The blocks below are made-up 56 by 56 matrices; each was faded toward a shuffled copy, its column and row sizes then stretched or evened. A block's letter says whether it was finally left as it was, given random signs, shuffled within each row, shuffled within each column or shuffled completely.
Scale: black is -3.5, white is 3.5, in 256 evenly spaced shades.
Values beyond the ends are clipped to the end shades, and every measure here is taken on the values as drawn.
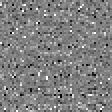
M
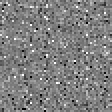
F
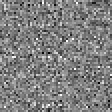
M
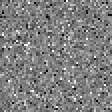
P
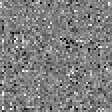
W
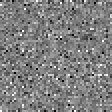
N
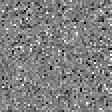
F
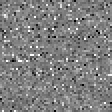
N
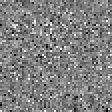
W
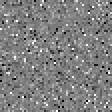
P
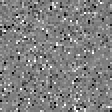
F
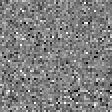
N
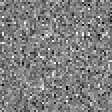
W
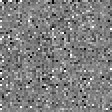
W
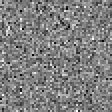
F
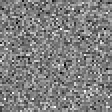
P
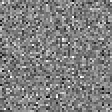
M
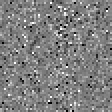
F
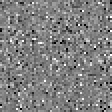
M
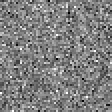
P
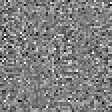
M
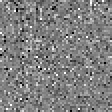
W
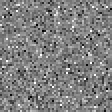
P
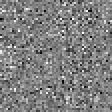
M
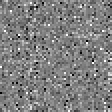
F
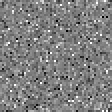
P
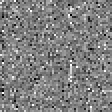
F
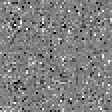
W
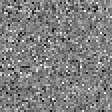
N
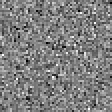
F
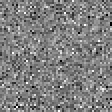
M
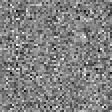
W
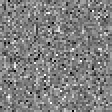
F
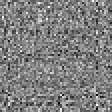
M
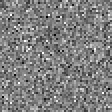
P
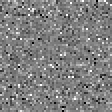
N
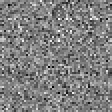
M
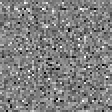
N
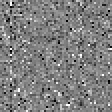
F
